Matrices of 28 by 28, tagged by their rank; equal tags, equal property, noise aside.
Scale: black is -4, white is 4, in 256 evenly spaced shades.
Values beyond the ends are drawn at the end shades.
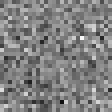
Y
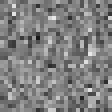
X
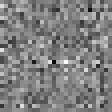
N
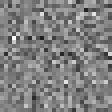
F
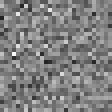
F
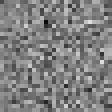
F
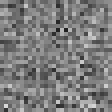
F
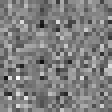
N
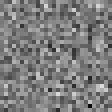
F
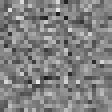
F
